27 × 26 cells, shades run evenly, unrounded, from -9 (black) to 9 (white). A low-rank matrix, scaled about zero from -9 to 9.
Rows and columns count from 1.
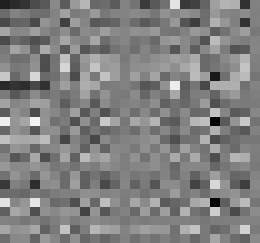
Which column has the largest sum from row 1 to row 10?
18
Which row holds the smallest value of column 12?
1
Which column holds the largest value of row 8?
7
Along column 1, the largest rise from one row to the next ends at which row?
14
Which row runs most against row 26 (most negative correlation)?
3
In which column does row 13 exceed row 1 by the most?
2
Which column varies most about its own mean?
22
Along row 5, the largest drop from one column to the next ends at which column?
11
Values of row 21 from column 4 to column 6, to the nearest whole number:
-6 1 1
